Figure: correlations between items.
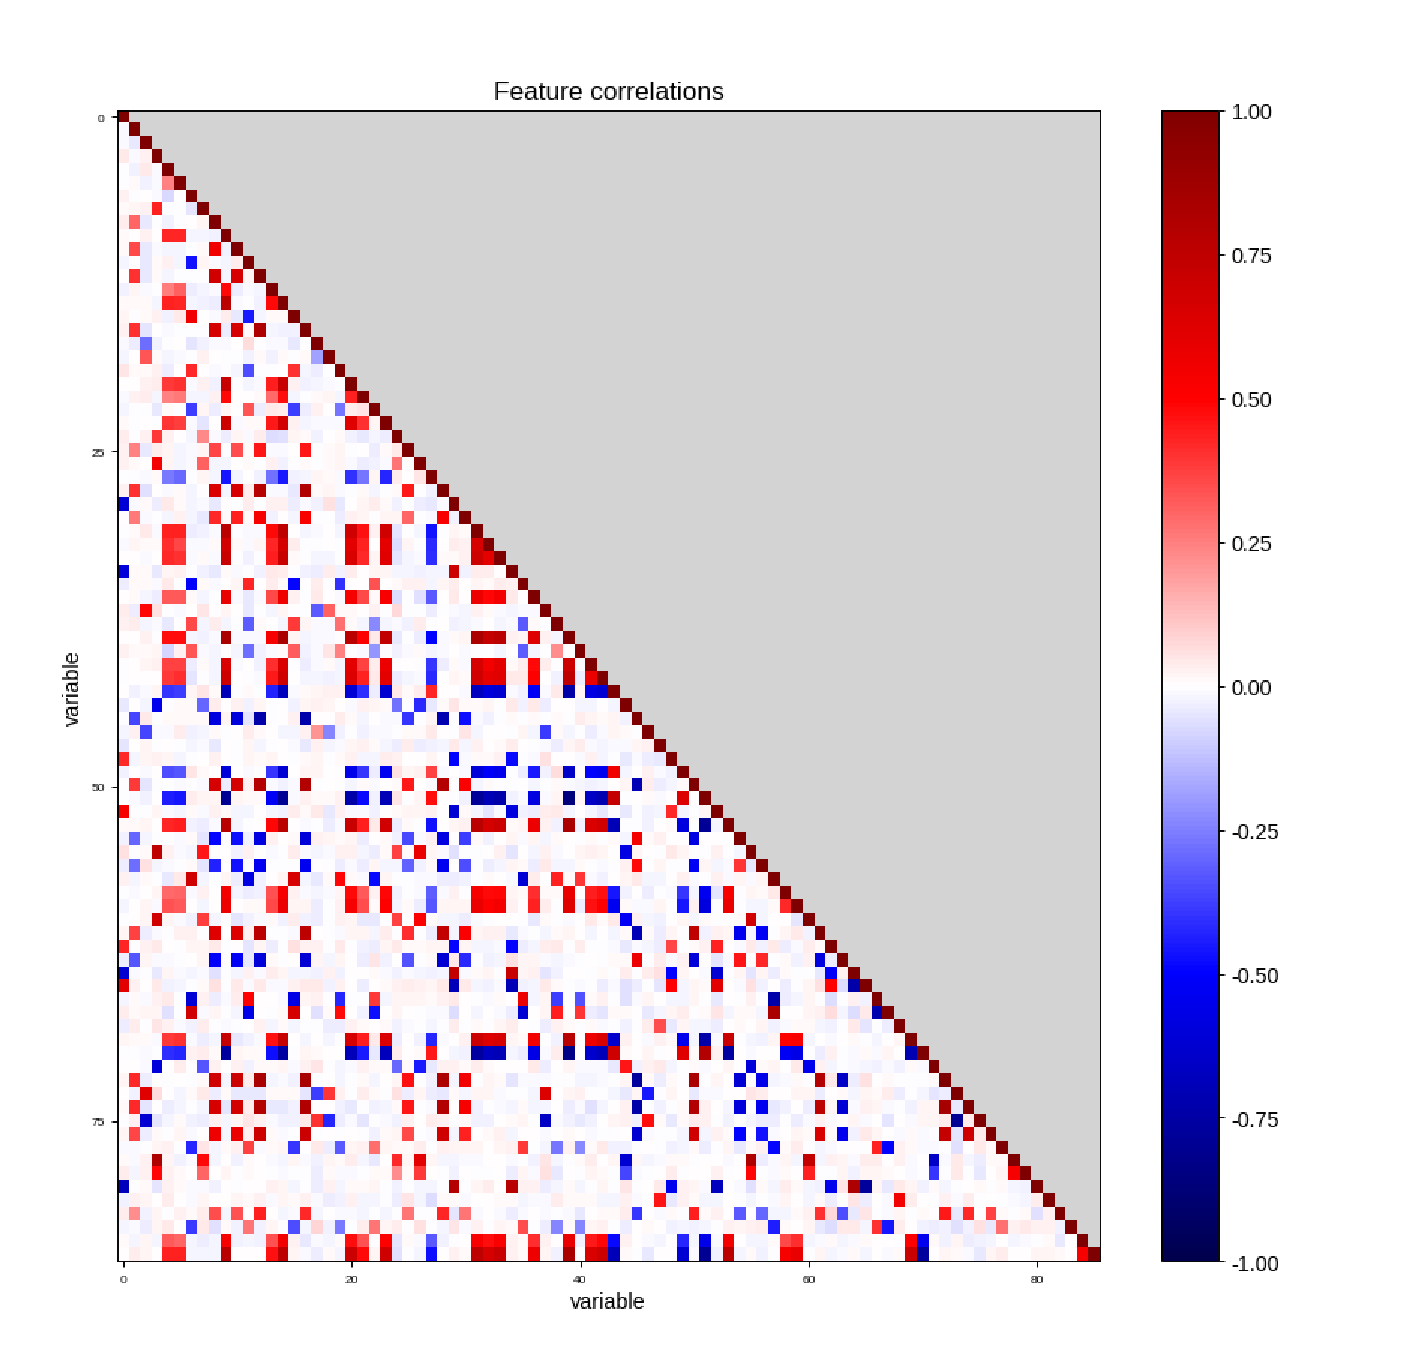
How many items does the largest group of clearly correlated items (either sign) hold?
26
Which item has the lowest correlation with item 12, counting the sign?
45
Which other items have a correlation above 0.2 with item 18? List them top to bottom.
2, 37, 73
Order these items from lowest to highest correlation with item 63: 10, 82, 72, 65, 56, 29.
72, 10, 82, 65, 29, 56
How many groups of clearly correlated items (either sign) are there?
7
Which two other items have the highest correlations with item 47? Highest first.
81, 68
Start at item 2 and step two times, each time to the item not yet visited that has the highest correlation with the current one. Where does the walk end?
37
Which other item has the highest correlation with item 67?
57
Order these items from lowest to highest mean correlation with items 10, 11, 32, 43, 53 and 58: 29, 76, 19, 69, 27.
27, 19, 29, 76, 69
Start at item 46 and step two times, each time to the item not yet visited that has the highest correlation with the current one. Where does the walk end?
17
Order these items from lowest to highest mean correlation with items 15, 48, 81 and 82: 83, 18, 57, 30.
83, 18, 30, 57
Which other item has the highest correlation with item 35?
66
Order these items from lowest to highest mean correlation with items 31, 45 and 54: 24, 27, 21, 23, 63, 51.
51, 27, 24, 21, 23, 63
